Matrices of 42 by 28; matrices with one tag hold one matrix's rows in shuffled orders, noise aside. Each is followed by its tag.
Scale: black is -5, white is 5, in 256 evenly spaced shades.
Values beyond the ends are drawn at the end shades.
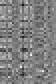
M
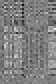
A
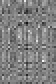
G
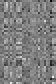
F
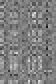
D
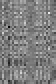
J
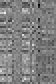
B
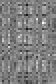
G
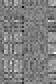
A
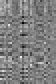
M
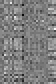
A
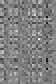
D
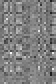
F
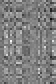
F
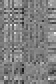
A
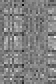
A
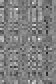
D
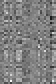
F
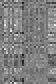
A
